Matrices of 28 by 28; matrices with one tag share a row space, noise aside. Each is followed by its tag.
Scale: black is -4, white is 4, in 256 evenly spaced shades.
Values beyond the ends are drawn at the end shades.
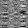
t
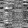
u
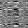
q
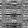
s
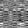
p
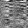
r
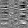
t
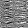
r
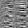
r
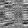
u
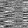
u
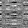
s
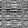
s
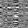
q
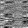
u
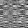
p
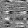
r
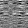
p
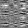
t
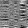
t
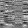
u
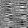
r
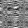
q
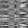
t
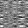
p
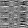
t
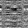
s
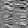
r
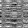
s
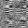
r
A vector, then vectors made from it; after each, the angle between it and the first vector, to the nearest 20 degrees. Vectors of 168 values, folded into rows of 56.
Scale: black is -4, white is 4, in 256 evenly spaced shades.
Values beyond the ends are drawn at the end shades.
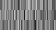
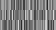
60 degrees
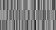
60 degrees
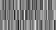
160 degrees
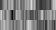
100 degrees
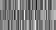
160 degrees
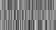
120 degrees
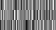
80 degrees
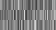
160 degrees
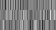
100 degrees
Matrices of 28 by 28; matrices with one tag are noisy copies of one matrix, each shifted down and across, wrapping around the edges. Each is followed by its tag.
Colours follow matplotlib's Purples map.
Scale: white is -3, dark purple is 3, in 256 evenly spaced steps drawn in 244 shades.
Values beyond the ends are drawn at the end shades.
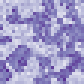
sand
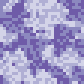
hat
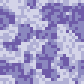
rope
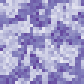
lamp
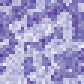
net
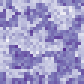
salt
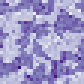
lamp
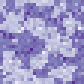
rope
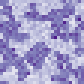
sand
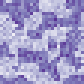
rope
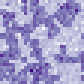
sand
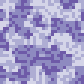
rope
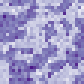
net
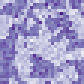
salt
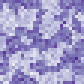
lamp
